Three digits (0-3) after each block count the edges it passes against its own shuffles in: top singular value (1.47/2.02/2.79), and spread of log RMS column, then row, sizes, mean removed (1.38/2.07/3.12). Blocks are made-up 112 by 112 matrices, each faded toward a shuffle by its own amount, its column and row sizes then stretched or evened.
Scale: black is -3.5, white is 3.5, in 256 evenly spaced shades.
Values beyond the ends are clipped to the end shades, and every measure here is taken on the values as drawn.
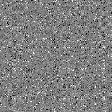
2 1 1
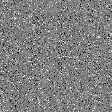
1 1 0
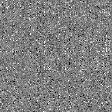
1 2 1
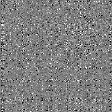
2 2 2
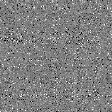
1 1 2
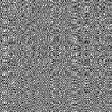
3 2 1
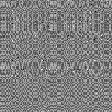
3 0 0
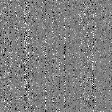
0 3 0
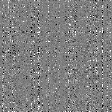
1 3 2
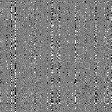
3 3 2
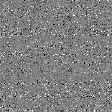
1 0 2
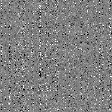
0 3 1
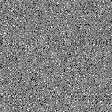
2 0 0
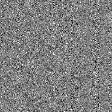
1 2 0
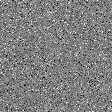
0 0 0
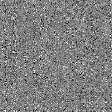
1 2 0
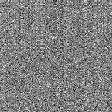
2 0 0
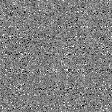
1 1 2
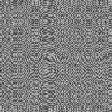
3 2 0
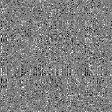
2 2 1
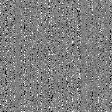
0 3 0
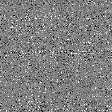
0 1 2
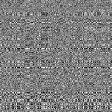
3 1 3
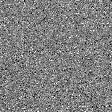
0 0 1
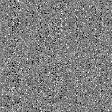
1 2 0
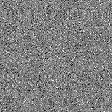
2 0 0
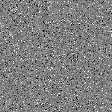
1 1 0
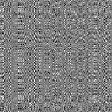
3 3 0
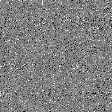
1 1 1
